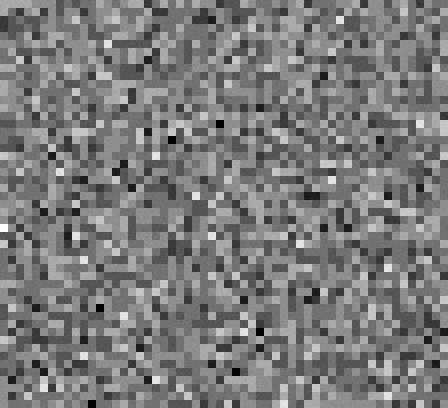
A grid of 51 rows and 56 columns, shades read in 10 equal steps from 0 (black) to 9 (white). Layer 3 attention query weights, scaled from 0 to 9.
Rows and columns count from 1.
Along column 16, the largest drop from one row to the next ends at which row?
14
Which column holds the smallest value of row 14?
33
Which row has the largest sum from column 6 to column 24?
17
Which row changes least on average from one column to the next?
11
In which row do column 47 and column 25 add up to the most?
25
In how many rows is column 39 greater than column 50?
22
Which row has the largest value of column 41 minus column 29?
21
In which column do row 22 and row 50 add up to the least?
15
